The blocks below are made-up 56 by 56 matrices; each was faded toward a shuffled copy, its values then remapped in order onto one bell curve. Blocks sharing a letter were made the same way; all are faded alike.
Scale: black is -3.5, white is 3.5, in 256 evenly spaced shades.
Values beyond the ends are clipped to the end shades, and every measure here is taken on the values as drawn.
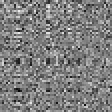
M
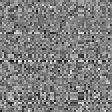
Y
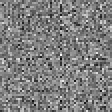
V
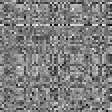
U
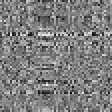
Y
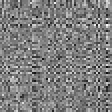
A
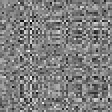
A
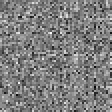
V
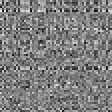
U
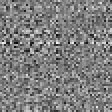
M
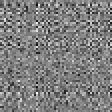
U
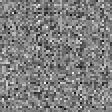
V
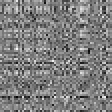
U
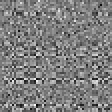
U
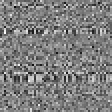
Y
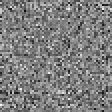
V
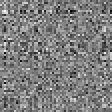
M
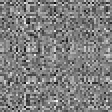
M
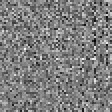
V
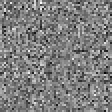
V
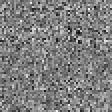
V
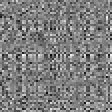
U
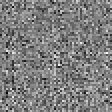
V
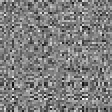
M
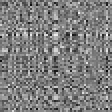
U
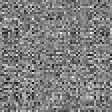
M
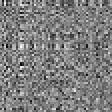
M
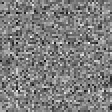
V
